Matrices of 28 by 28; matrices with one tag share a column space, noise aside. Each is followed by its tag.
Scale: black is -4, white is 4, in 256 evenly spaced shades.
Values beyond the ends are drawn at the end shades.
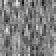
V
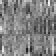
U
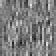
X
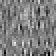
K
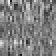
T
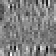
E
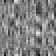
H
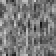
H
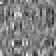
K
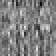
V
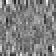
E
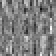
U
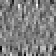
E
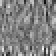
E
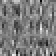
K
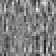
U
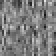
V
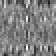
E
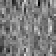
U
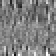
E
